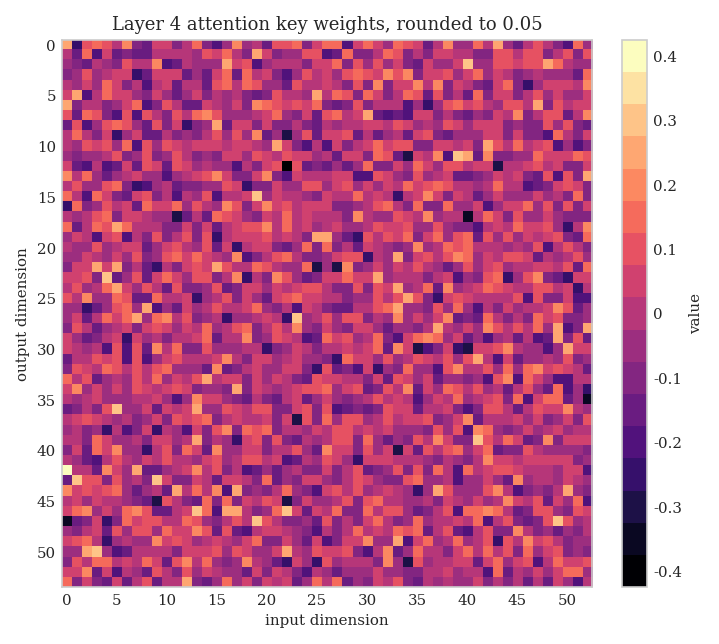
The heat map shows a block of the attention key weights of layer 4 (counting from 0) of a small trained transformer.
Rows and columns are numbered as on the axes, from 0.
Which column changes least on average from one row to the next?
12
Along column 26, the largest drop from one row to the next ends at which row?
1
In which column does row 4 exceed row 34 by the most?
52
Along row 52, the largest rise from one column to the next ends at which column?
43
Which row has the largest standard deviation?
46
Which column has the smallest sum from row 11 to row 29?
41
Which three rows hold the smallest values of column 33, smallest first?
40, 15, 29
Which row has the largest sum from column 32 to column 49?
24
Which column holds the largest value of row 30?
50
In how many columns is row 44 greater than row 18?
20
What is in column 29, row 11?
0.05
